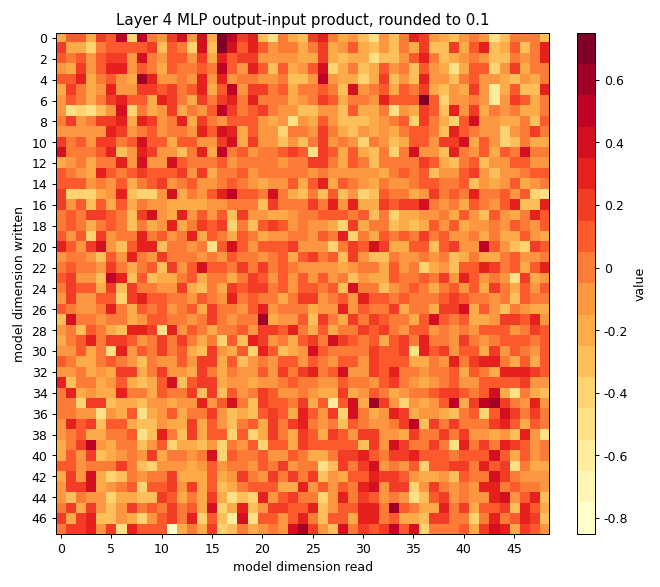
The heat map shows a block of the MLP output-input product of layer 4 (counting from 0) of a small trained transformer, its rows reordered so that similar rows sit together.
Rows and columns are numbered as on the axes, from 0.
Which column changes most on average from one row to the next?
45
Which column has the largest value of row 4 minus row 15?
8
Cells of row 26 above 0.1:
8
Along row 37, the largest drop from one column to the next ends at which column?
36
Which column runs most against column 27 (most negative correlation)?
42
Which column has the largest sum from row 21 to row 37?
20
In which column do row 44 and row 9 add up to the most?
47
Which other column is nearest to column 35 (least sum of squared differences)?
23
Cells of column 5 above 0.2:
6
